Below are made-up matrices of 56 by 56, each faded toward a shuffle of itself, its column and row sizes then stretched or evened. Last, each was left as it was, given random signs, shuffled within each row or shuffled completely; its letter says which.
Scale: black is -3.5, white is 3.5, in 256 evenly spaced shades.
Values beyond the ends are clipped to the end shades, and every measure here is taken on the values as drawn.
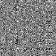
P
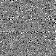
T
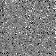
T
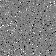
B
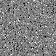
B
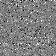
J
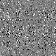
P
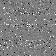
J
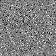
J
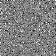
T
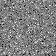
B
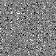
P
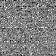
J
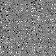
T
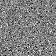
J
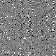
P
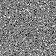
B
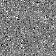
T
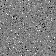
B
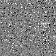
T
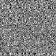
P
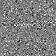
P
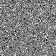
B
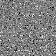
J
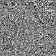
P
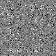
T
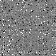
P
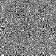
P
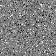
B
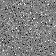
B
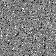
B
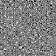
P
